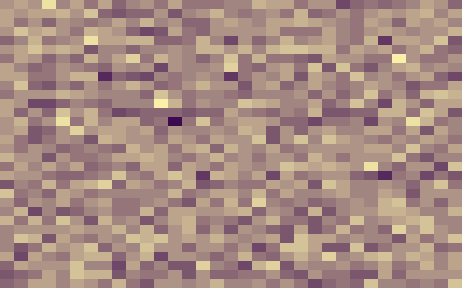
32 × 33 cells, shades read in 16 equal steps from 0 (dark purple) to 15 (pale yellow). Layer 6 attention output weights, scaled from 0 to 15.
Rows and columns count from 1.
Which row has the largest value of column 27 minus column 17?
5
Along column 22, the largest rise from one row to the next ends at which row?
16
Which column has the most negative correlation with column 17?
6
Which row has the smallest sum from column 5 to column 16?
13
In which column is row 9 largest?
26
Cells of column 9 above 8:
14
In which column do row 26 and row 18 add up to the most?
29
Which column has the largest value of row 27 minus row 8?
12
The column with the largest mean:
31
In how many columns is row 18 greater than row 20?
16
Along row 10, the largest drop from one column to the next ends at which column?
3
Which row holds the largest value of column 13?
20
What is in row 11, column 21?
8
